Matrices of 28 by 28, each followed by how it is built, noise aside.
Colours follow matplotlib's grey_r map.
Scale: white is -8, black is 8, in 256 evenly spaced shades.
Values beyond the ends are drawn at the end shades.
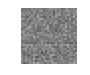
repeating columns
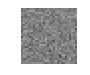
noise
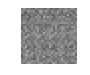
repeating columns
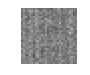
blocks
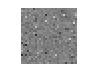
sparse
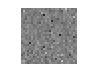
sparse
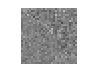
upper triangular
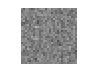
noise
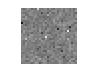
sparse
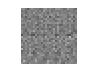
repeating columns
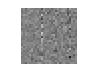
uneven columns
